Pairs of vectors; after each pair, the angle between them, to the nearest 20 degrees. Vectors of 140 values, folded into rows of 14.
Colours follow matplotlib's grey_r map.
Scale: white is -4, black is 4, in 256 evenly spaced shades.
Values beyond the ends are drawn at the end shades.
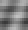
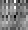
120 degrees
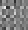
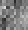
40 degrees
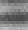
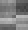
120 degrees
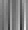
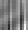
20 degrees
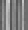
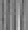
120 degrees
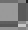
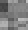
120 degrees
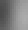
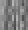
100 degrees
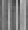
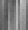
40 degrees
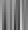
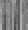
20 degrees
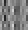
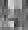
60 degrees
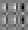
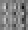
40 degrees
